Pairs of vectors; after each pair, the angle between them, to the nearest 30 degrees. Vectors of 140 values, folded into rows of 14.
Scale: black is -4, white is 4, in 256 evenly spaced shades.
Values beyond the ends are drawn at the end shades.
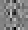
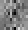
30 degrees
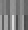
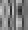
90 degrees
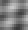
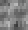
30 degrees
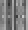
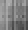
120 degrees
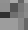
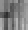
60 degrees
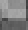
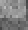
30 degrees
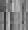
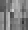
30 degrees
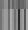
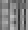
30 degrees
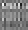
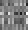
90 degrees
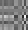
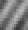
90 degrees
